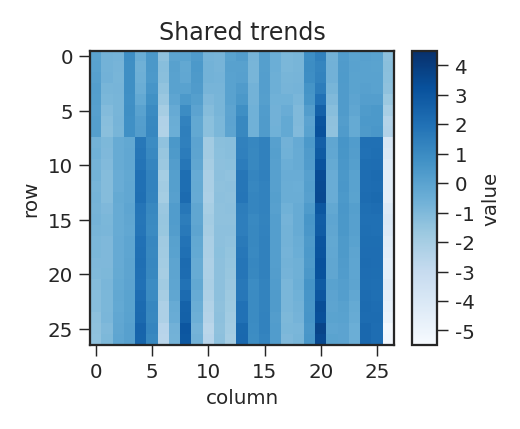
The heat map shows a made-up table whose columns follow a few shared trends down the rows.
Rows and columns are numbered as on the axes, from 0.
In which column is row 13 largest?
20
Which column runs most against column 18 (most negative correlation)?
3
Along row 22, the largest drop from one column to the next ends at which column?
26
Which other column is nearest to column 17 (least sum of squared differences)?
18
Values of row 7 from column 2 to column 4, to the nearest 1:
-1 1 0
